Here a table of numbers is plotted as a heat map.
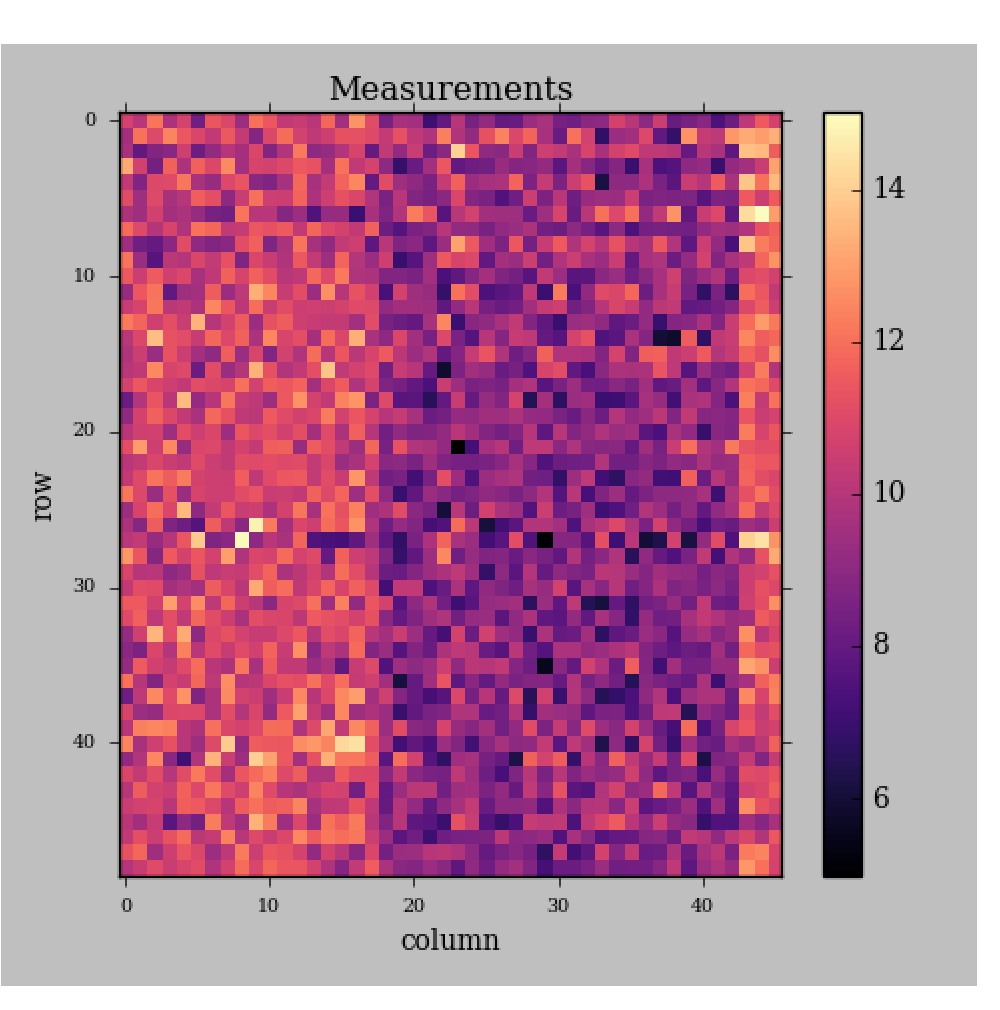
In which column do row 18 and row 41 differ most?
4
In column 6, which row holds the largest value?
41
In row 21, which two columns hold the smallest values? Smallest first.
23, 24
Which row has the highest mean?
1
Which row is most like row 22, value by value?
48
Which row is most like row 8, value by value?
2
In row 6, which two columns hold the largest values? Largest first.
44, 43
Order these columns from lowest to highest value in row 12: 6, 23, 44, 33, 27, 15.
27, 23, 33, 15, 44, 6
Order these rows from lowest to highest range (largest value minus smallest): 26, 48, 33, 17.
17, 48, 33, 26
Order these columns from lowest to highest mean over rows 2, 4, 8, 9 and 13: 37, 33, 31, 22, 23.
33, 37, 31, 22, 23
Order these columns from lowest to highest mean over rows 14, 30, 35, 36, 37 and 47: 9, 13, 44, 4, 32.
32, 13, 9, 4, 44
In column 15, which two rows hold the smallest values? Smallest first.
27, 35
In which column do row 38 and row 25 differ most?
19
